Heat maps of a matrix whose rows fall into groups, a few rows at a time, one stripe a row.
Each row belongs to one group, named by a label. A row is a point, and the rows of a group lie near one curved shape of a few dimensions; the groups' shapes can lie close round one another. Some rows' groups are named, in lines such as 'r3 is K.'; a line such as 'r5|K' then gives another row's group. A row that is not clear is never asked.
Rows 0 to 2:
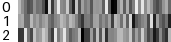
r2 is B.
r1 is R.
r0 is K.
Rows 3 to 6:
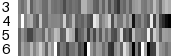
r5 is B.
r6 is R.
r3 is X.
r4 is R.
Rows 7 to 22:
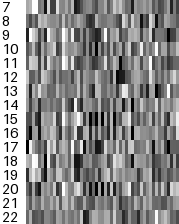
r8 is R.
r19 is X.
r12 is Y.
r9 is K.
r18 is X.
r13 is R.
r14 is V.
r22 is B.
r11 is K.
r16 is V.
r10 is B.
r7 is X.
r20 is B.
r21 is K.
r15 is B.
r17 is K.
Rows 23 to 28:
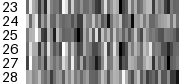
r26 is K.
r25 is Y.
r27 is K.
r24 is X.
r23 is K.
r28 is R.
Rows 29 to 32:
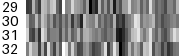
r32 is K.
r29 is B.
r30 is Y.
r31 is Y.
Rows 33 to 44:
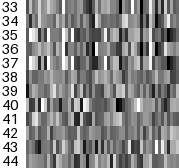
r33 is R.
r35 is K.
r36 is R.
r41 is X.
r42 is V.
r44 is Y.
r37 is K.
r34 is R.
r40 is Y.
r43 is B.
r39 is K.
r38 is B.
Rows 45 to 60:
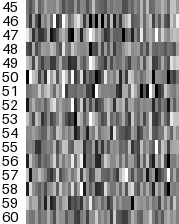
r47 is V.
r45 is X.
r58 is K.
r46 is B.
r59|X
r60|Y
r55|B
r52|K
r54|Y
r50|K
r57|R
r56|K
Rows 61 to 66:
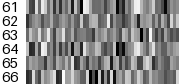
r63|R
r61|Y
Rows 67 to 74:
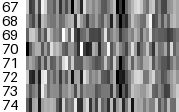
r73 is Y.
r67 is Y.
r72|Y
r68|Y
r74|V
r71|K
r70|X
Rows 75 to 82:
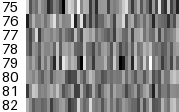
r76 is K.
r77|V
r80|V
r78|K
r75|R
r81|X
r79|K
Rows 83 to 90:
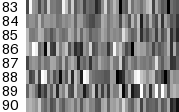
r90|R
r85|R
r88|Y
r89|B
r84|R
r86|X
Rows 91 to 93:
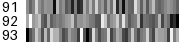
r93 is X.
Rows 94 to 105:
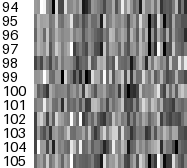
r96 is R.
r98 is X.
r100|Y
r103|B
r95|R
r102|K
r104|K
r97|R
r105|R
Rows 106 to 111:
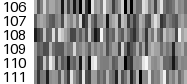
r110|Y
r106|Y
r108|X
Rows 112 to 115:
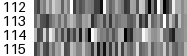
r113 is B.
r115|B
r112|R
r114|Y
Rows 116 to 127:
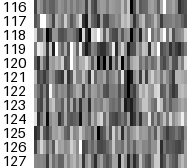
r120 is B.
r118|V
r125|B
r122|Y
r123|Y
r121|K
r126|K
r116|B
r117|X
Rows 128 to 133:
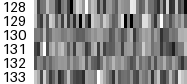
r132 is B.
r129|Y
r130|V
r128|R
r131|V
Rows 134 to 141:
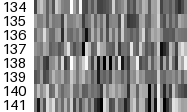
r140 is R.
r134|K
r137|V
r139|B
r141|R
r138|B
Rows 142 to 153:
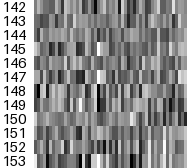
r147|V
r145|V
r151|V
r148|V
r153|V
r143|K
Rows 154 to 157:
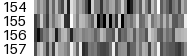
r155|B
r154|K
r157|K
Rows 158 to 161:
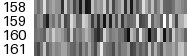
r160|R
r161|X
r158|Y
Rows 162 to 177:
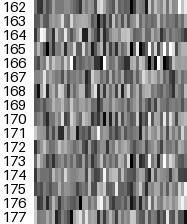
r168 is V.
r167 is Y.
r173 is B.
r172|X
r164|X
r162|X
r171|X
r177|R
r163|B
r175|X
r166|R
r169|B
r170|B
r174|B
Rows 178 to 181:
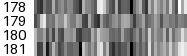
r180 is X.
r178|X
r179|X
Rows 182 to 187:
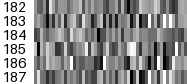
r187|B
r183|B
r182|Y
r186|R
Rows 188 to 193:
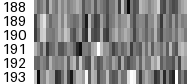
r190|X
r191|V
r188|Y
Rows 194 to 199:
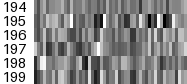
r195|R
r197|V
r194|V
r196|X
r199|X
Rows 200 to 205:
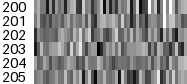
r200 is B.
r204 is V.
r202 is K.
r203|B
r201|B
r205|Y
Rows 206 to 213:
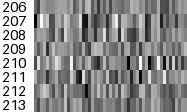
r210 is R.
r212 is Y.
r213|K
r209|V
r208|Y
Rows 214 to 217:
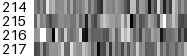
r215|B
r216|X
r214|R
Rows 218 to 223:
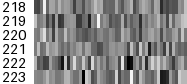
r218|V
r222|K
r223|V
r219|X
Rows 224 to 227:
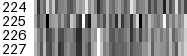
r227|V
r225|V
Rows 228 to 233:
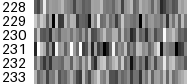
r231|K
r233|V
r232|B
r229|X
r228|V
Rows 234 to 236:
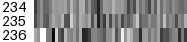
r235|B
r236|X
